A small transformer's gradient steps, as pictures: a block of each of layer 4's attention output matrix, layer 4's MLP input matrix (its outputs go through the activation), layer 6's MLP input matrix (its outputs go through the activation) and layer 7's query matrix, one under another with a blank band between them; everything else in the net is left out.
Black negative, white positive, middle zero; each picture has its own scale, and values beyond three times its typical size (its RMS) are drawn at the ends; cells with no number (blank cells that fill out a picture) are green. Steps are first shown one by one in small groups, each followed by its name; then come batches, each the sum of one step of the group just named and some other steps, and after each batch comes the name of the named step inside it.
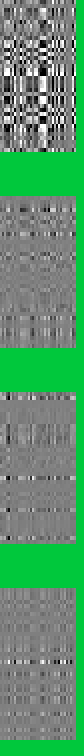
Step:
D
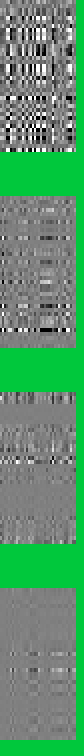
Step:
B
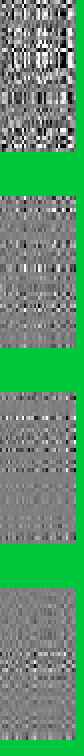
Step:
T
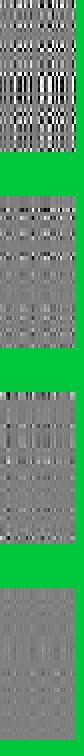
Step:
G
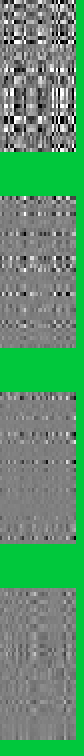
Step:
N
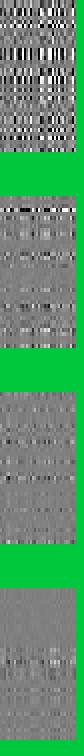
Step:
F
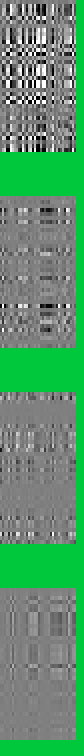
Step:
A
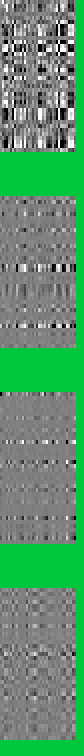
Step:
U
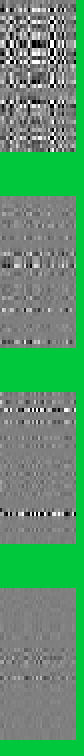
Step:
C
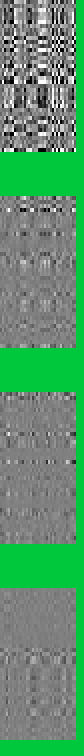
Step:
N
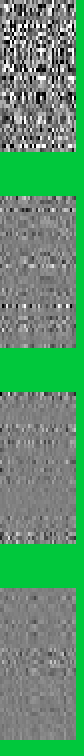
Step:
F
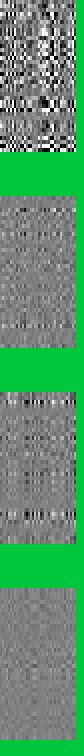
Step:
T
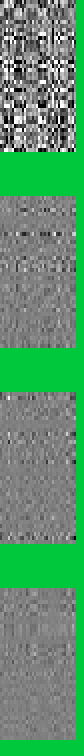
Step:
N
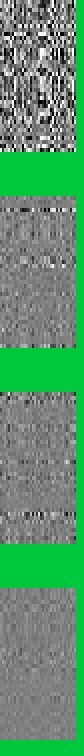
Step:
F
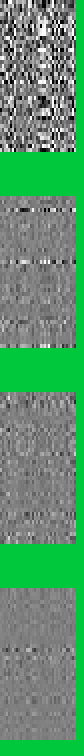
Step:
F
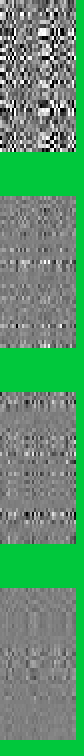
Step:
U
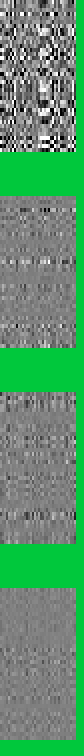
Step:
U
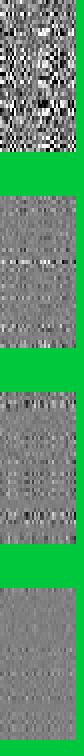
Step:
B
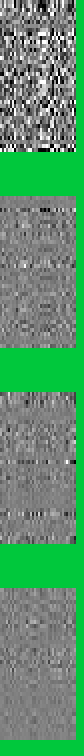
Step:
A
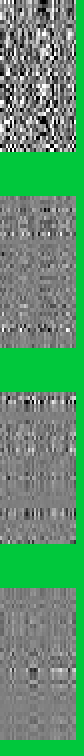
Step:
B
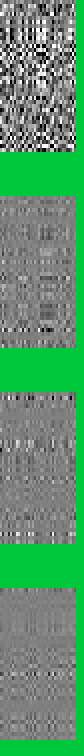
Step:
A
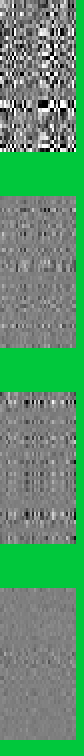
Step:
U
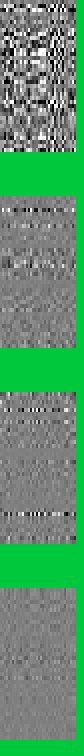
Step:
C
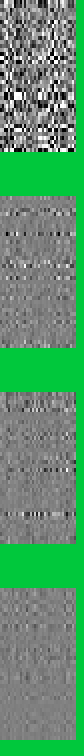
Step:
C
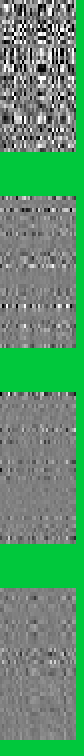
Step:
F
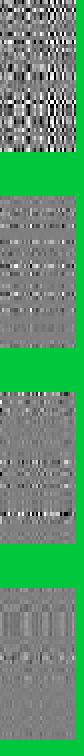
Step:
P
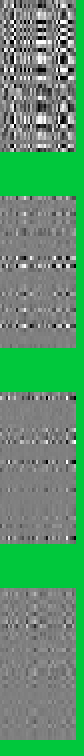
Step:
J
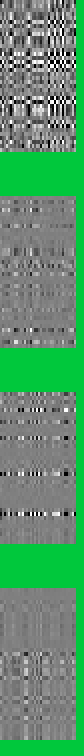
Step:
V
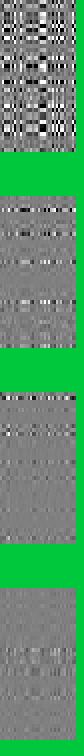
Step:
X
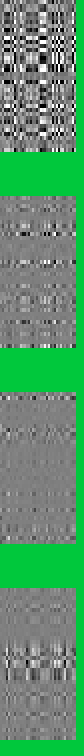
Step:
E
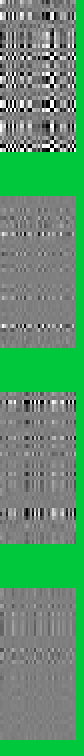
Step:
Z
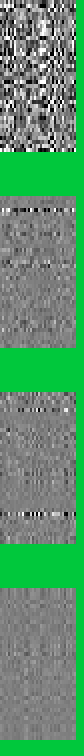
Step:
V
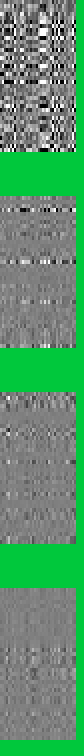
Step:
X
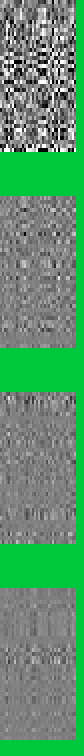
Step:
Z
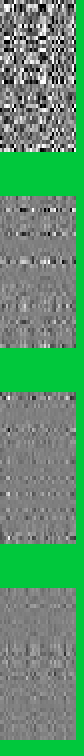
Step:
E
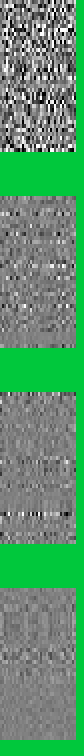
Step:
P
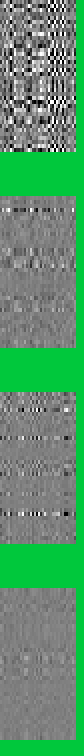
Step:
V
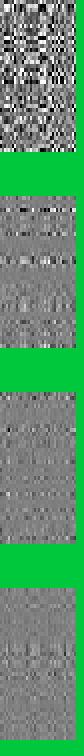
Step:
E
